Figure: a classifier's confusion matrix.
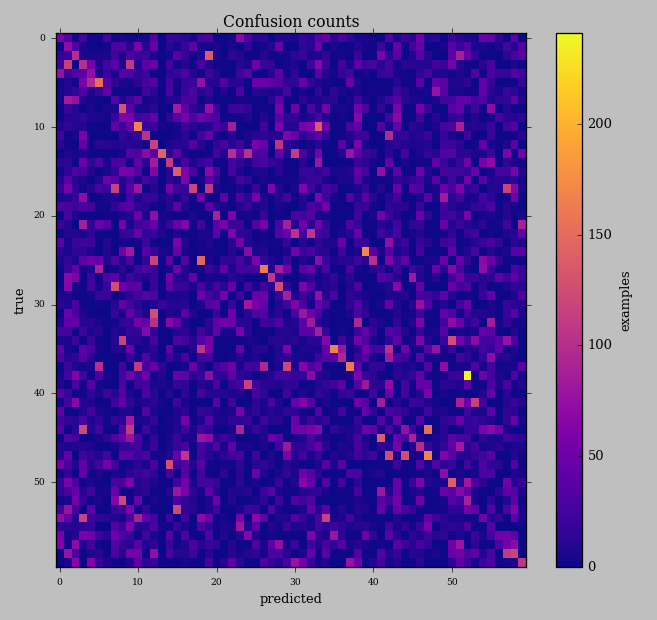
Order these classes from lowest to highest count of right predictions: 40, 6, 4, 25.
40, 6, 25, 4
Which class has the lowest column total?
13
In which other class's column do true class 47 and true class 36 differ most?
44
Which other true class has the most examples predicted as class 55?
32
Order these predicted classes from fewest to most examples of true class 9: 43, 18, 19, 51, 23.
23, 51, 19, 18, 43
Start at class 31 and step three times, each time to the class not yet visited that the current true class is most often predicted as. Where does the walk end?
7
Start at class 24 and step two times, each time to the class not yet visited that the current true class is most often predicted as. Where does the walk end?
42
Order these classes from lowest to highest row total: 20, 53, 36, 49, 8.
49, 20, 36, 53, 8
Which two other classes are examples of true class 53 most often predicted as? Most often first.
15, 1
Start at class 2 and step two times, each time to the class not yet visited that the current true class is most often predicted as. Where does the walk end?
34
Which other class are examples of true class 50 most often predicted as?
52
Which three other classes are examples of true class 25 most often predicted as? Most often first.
18, 12, 40
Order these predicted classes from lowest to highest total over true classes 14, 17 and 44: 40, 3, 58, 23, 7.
40, 58, 23, 7, 3
